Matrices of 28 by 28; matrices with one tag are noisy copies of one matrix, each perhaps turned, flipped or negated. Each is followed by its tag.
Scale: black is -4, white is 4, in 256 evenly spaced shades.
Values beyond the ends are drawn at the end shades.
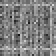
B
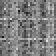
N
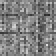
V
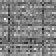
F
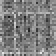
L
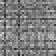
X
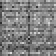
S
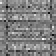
B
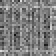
B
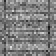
B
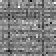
F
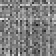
X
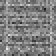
B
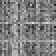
V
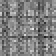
N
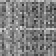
S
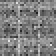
N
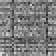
F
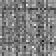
F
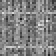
F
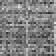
S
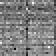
S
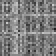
V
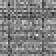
F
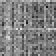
S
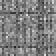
F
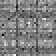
N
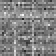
V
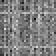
F
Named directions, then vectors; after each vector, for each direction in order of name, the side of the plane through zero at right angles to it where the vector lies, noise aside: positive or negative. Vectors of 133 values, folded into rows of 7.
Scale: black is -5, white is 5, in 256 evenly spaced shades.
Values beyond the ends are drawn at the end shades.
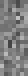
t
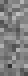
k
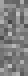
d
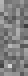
positive, negative, negative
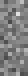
positive, positive, negative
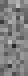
negative, positive, negative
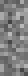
positive, positive, positive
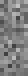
negative, positive, negative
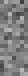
negative, negative, negative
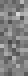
positive, positive, positive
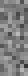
negative, negative, negative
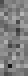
negative, positive, positive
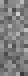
positive, positive, negative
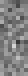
positive, negative, positive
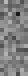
negative, negative, positive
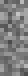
positive, positive, positive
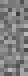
negative, negative, positive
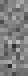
negative, positive, negative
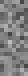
negative, negative, negative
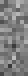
negative, positive, negative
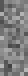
negative, positive, positive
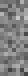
positive, positive, positive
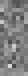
positive, negative, positive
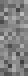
negative, positive, positive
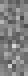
positive, negative, positive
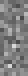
positive, negative, positive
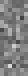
positive, negative, positive
